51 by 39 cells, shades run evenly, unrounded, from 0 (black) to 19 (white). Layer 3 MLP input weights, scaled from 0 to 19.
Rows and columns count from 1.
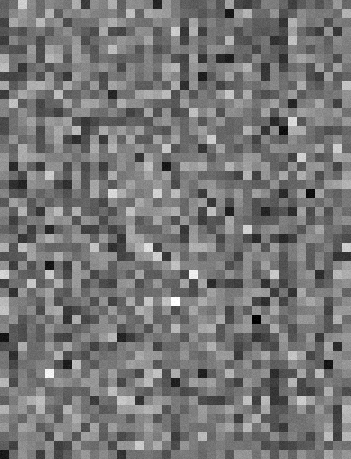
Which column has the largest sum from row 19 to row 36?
17
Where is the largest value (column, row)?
20, 34
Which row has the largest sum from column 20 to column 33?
19
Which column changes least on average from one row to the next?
4
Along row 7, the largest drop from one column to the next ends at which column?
23
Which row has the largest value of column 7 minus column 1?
11
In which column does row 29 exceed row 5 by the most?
18
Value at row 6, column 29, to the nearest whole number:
5
